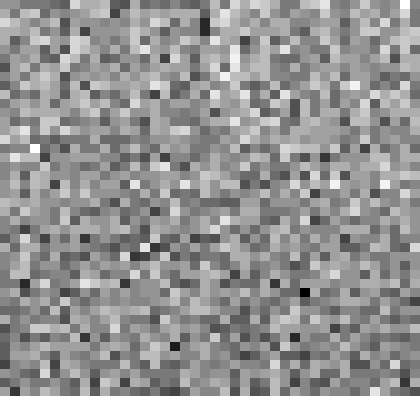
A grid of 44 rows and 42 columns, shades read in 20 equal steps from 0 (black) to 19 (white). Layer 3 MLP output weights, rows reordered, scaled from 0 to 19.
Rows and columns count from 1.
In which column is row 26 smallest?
3
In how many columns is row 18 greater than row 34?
20
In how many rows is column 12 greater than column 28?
18
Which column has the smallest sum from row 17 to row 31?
15
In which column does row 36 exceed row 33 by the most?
31
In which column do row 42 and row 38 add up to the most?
8
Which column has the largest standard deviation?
41
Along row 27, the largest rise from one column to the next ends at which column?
16
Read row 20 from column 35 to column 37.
6 12 12
